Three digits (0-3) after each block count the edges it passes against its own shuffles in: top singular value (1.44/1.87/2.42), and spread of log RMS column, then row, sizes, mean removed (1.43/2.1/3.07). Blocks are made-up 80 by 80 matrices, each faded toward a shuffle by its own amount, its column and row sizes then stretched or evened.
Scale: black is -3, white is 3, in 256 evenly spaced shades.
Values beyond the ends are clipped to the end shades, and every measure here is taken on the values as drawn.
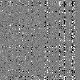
2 3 2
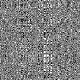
2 2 0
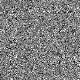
0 1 1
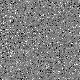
0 0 1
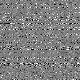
1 0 3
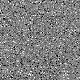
1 0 0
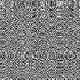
3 0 2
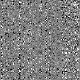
1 3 1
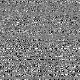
0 1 3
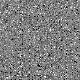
0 2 1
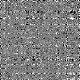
2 2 3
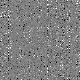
0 2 0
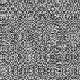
3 0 1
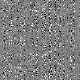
0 3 2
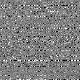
2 0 3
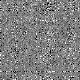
1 2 2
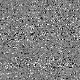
0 0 2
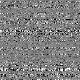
2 0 3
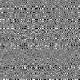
3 1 3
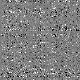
1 2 2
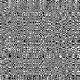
3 2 2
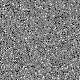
1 0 0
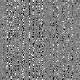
2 3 0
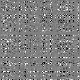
2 3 3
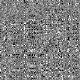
2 2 2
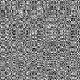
3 1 1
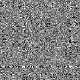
2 1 2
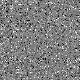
1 1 1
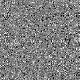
2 1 1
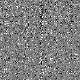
1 2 2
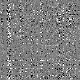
0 3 2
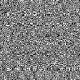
2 0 2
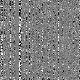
2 3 0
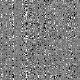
1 3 2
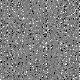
2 2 0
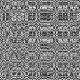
3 0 3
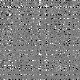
1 2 3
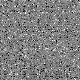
1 0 1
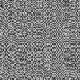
3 0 1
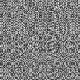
3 1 0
